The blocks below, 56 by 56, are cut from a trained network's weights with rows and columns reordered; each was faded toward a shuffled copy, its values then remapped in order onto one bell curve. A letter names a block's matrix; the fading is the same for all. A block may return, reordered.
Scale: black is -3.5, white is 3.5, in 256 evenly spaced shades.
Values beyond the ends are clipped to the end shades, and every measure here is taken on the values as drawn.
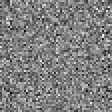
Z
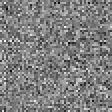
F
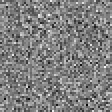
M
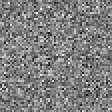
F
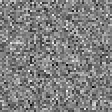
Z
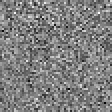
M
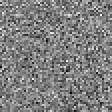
M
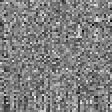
F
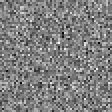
M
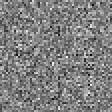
Z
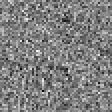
F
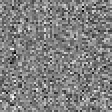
Z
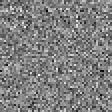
M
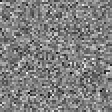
M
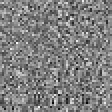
F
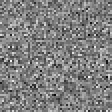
M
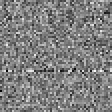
Z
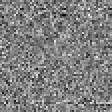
M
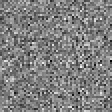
F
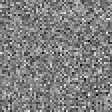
M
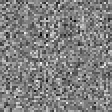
F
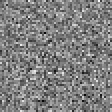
F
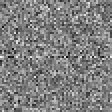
Z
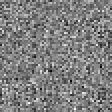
F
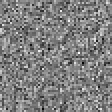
Z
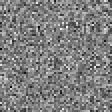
F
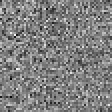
F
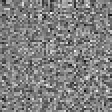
F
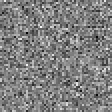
Z
